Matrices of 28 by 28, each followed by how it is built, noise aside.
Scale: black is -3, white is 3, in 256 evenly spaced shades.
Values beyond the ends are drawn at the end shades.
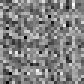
repeating rows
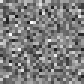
noise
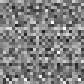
repeating columns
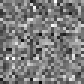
repeating columns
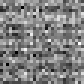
blocks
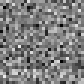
blocks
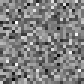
repeating rows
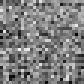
blocks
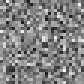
blocks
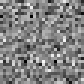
repeating columns
